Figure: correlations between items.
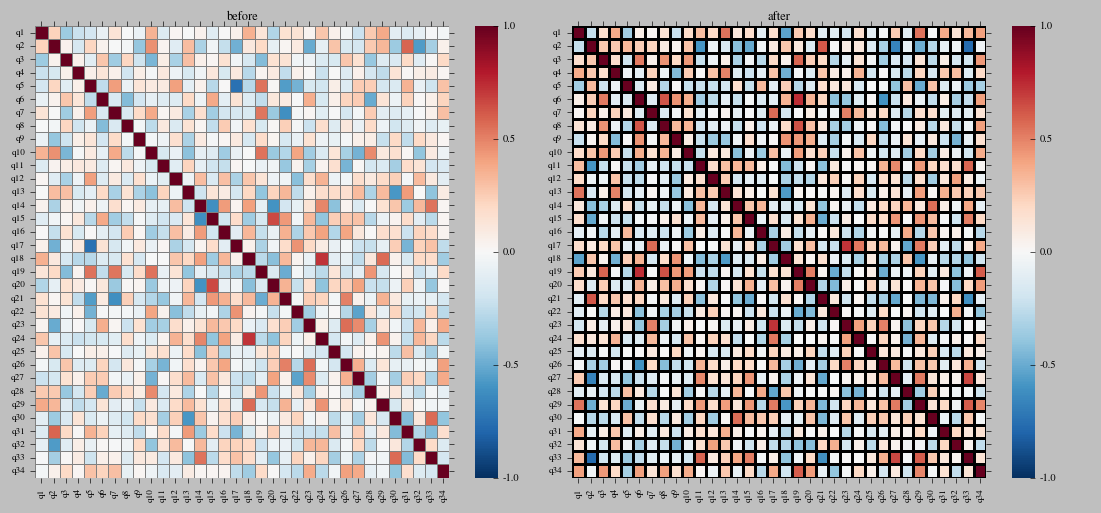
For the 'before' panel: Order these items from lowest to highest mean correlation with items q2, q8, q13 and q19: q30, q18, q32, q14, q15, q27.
q30, q32, q14, q15, q27, q18
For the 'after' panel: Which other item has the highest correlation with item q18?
q9
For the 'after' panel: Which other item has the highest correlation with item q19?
q6
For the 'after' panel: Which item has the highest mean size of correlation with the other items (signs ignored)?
q29
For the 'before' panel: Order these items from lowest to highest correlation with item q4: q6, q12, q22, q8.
q8, q12, q22, q6
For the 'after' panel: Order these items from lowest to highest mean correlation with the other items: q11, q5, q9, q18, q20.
q18, q5, q9, q11, q20
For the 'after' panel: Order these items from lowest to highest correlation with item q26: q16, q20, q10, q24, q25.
q10, q20, q16, q25, q24
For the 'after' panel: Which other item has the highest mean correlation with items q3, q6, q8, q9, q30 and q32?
q19
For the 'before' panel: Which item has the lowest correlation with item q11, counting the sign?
q26
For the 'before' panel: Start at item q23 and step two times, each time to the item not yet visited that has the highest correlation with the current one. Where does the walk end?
q21
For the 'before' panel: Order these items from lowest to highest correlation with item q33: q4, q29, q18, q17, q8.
q8, q29, q4, q18, q17
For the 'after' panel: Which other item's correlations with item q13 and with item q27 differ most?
q4
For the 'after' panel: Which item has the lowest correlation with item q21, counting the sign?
q33
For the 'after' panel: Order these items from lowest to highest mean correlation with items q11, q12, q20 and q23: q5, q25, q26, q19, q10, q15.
q5, q19, q10, q25, q15, q26
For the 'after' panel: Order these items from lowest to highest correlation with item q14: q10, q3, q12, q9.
q10, q3, q12, q9
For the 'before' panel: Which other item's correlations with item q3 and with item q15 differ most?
q14
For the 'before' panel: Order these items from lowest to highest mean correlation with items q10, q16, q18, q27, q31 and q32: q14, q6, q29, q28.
q28, q6, q14, q29
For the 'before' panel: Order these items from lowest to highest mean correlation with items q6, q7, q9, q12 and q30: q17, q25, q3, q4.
q3, q25, q17, q4
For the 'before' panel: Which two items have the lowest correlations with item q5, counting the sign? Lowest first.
q17, q21
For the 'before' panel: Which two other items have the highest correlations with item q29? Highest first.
q18, q24
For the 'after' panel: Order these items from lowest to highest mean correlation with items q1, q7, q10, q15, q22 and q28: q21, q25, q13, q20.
q21, q25, q20, q13
